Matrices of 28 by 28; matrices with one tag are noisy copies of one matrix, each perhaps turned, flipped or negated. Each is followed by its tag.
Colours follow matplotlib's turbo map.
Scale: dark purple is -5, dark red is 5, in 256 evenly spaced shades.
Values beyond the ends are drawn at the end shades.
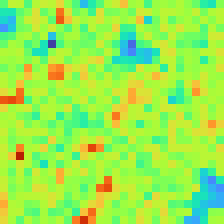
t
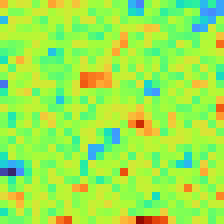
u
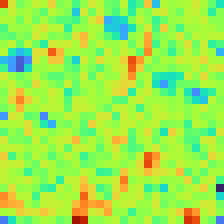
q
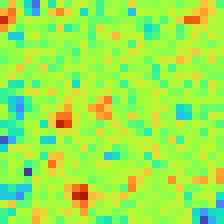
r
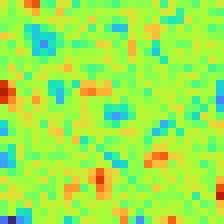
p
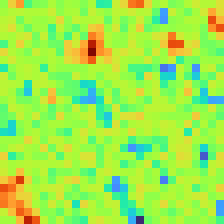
t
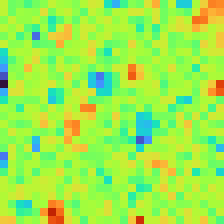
u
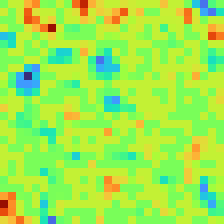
r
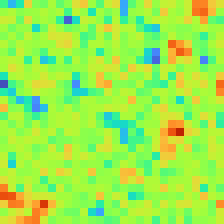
t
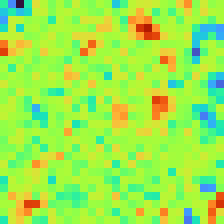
r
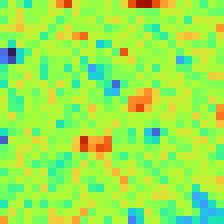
u
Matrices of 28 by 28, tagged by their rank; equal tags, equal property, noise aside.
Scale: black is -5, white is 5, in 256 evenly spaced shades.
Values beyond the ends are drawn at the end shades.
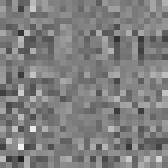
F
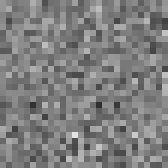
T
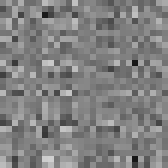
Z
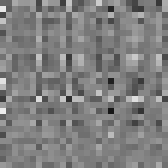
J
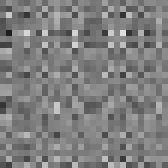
J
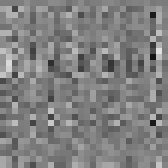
Z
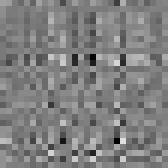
J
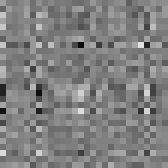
J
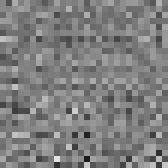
F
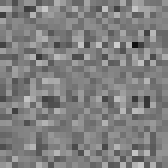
F
